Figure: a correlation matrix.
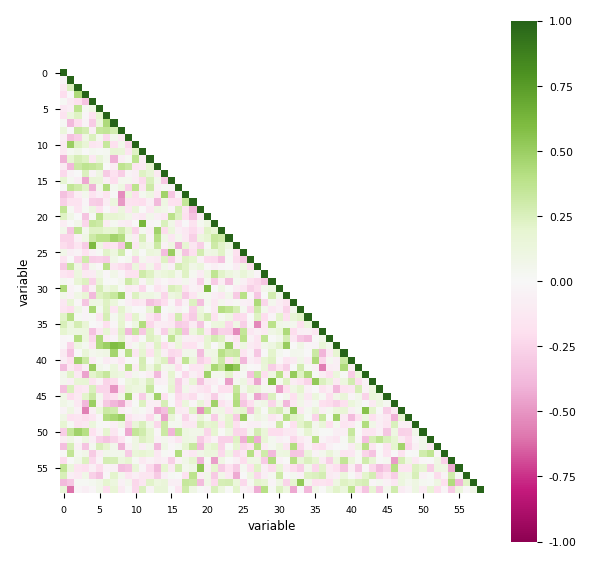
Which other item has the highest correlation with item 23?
41
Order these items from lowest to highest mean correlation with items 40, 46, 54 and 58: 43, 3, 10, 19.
19, 10, 3, 43
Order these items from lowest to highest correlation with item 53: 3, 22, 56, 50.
22, 56, 3, 50
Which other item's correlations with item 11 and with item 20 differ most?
30
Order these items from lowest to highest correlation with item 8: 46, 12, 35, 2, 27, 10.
46, 27, 12, 10, 35, 2
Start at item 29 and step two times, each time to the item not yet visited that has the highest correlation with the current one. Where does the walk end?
35
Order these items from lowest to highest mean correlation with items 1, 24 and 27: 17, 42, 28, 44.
28, 17, 42, 44
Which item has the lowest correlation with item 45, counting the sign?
27
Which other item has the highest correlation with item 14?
17
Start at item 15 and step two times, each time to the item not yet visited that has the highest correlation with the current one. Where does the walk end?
48
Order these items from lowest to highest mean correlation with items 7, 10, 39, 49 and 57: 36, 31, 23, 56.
36, 31, 56, 23
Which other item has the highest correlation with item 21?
11
